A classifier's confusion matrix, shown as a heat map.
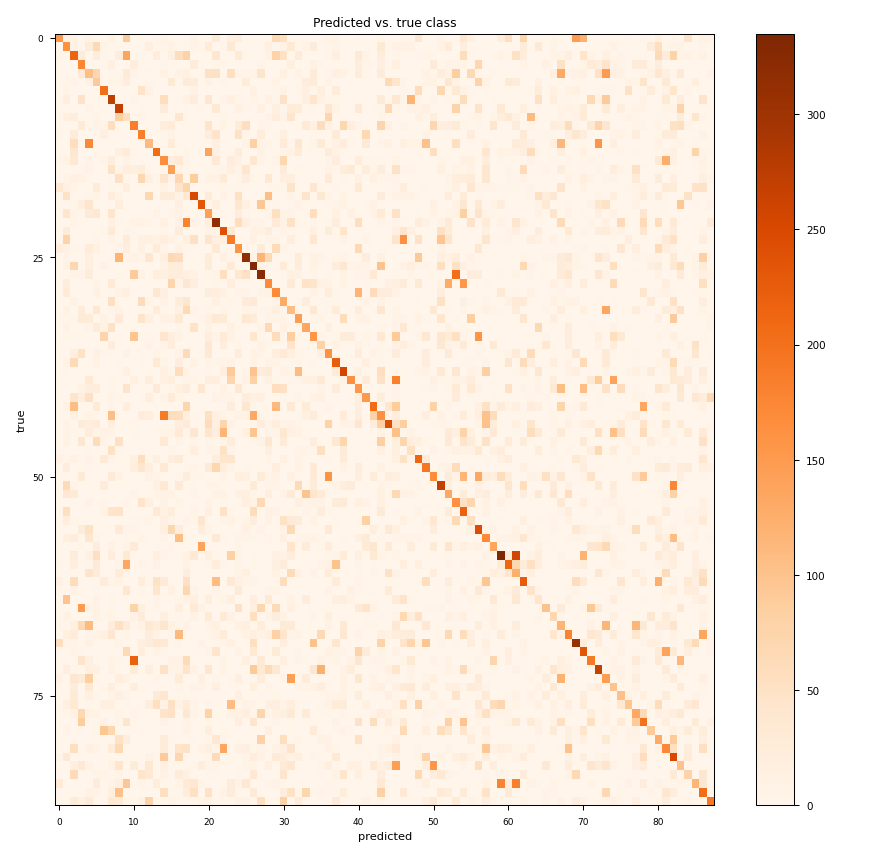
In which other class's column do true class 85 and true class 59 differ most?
70
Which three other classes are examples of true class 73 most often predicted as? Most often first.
31, 67, 4
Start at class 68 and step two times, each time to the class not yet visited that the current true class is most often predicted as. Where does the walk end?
8
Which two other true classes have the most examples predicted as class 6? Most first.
79, 34
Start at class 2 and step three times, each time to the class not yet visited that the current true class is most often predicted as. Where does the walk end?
17
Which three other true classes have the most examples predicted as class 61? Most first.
59, 85, 60
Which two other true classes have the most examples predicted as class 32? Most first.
38, 51
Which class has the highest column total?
82
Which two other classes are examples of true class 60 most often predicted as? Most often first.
9, 37
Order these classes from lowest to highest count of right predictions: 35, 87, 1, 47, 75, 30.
47, 35, 75, 30, 1, 87
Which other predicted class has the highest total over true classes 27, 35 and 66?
53
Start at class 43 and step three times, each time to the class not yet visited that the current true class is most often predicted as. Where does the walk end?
22
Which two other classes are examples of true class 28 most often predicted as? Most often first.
54, 52
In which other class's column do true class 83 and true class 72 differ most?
50
